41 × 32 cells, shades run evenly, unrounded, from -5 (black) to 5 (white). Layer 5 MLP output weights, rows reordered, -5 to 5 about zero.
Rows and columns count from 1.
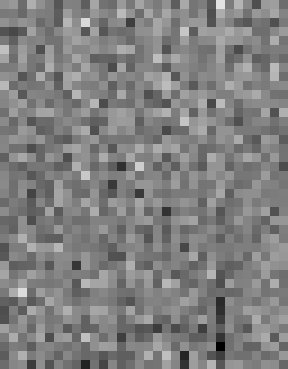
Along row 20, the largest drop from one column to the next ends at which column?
11
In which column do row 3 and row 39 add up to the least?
25
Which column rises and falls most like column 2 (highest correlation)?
5
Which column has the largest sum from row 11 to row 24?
10
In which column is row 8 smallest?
13
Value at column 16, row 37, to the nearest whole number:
-2
